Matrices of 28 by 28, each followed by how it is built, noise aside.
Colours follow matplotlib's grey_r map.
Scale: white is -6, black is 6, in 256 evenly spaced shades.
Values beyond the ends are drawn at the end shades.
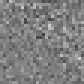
upper triangular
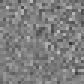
upper triangular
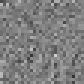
low rank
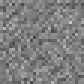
Hankel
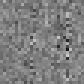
uneven columns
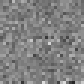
uneven rows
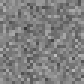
noise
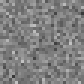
noise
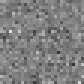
uneven rows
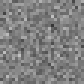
noise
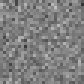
noise
